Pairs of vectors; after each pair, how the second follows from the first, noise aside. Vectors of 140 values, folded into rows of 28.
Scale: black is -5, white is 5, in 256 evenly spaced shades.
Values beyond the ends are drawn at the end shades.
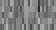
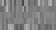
wrapped around, partly zeroed.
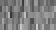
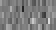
wrapped around, partly zeroed.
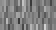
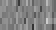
wrapped around, partly zeroed.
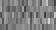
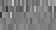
reversed, negated, partly zeroed.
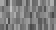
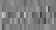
reversed, negated, partly zeroed.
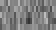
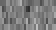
reversed, partly zeroed.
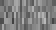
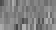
reversed, negated, partly zeroed.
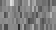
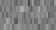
wrapped around, shrunk.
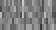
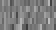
wrapped around, partly zeroed.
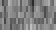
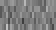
reversed, partly zeroed.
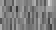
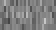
reversed, negated, partly zeroed.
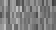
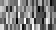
reversed, negated, scaled up.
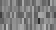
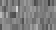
reversed, negated, partly zeroed.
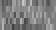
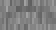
wrapped around, shrunk.
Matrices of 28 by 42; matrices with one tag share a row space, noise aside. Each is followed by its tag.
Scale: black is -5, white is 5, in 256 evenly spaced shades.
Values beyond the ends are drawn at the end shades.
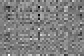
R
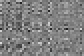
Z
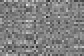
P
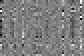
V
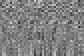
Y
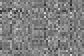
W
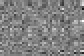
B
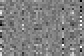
V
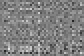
R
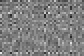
W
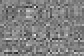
P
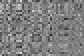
Z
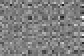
B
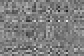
P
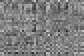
P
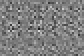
Y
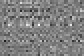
R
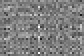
R
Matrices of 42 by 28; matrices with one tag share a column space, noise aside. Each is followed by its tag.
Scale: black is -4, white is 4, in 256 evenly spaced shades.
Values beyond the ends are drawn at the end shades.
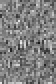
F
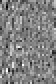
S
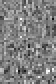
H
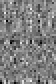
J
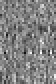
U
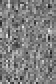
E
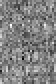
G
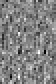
U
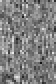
U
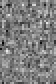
F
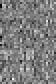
E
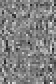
F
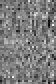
J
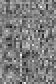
E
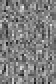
G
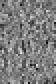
F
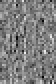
U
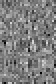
F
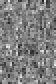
S
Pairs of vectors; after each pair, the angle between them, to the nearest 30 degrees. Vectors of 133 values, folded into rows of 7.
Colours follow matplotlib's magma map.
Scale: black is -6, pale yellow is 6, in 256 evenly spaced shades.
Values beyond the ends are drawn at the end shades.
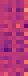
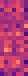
150 degrees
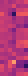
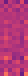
90 degrees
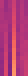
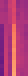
30 degrees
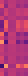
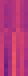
90 degrees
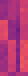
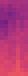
90 degrees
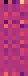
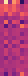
150 degrees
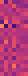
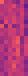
60 degrees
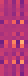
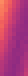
90 degrees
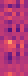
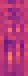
150 degrees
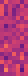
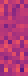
30 degrees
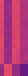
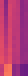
60 degrees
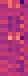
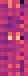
30 degrees
